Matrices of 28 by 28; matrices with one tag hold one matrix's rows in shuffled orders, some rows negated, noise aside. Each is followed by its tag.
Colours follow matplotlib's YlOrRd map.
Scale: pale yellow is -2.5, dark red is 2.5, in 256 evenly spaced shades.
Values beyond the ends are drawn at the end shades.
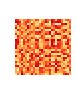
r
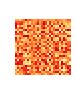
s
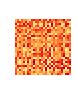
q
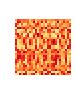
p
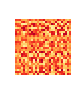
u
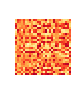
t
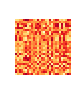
s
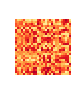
t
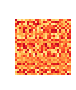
p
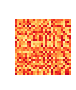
q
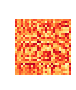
t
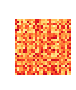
p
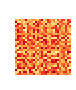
p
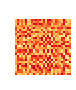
q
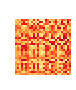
u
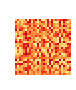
s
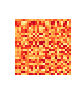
u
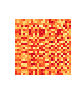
u
